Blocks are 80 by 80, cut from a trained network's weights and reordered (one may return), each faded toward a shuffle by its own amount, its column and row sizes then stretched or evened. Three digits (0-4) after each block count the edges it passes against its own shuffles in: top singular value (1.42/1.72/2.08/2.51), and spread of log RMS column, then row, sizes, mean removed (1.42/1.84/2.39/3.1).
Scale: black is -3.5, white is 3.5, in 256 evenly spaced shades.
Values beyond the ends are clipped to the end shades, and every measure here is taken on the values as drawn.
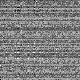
4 2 1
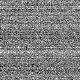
3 2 2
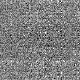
1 3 0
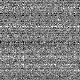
3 2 3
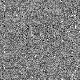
1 1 1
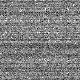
3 2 1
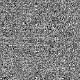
0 3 1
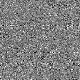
2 0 2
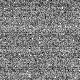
1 1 0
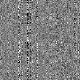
2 4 1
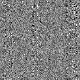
1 3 0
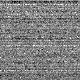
3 0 3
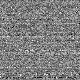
1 0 3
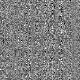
0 4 0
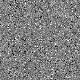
0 2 1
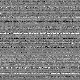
4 0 4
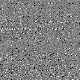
1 1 3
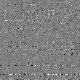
2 1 3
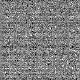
2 3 0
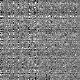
3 4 1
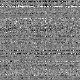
2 2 4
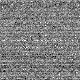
2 1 2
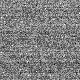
1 0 0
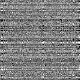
4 3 2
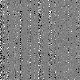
2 4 1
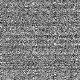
2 3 0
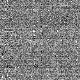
1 3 0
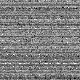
4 0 3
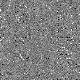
1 2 1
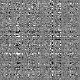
2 4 3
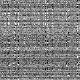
4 4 0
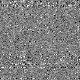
0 1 3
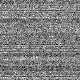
3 2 1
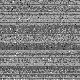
4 0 0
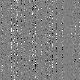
1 4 0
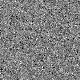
0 0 0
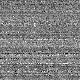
3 0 3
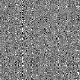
2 3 1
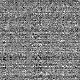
3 3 1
